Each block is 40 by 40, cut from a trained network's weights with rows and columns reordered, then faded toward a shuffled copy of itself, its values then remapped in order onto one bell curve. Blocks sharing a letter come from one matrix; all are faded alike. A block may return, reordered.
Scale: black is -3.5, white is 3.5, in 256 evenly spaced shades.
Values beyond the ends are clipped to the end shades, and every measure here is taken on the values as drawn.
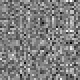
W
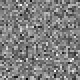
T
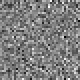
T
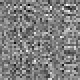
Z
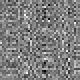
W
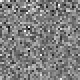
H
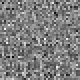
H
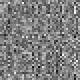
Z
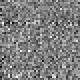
H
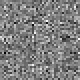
H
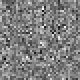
T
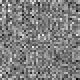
Z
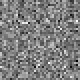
Z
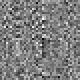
W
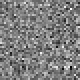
T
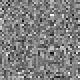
H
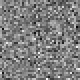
T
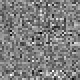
H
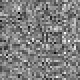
Z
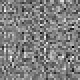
Z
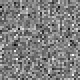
T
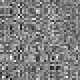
W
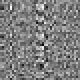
W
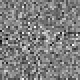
H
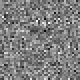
H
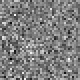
H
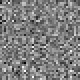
Z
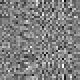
W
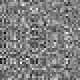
Z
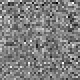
H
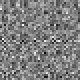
Z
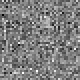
H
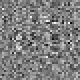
Z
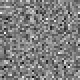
T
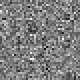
T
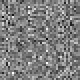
W
